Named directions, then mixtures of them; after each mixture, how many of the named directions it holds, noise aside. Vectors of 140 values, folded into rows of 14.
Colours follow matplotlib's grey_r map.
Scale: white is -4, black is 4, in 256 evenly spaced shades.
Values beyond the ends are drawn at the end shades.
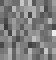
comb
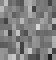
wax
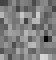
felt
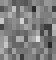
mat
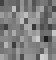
three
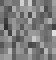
one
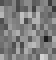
two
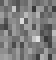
four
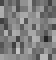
three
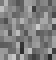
one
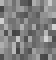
four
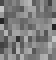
four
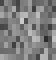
four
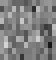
one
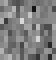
two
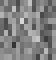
four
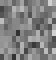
four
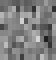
two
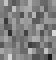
four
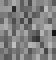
two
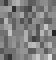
four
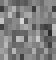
one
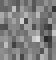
three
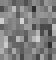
one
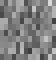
two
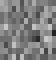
four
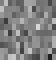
one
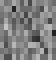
two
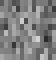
four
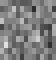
one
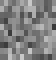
four
